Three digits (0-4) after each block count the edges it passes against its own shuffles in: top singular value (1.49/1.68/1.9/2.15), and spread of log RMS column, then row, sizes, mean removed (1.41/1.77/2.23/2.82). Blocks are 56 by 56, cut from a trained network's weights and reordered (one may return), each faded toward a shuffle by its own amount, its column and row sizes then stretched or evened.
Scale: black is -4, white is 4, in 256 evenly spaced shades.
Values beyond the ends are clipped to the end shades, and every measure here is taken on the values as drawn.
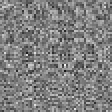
4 2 2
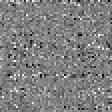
0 2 3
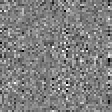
3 3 2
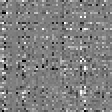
0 4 4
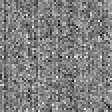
1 1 1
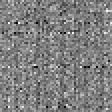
1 0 2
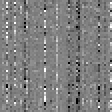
3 4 1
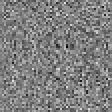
3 3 0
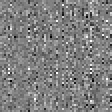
0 4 1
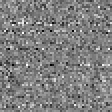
1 0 3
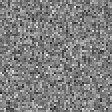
0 0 0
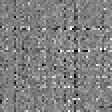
1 3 3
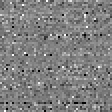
0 1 3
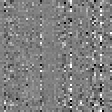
2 4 2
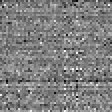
2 2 2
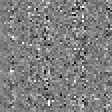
0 4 2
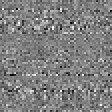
2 0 4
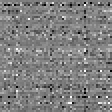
1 2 4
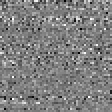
0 0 4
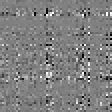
3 4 4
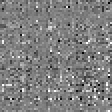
0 3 3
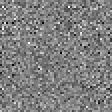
1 1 2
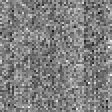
1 0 0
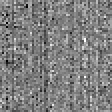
2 2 0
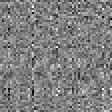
3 3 2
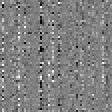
2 4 2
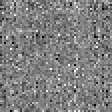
0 2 2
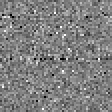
0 0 1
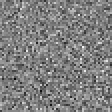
1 0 0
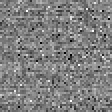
0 1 0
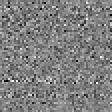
1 1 3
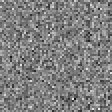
2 0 0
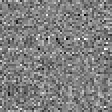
2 1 1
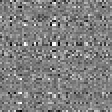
4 2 4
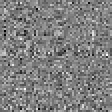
2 2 3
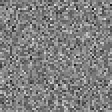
2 0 1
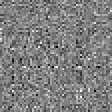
2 2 1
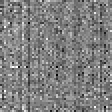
2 2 2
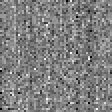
0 1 0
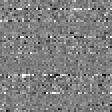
0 0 4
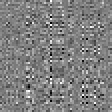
4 4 2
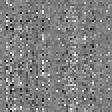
0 4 2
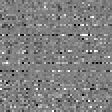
0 1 4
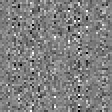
2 4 0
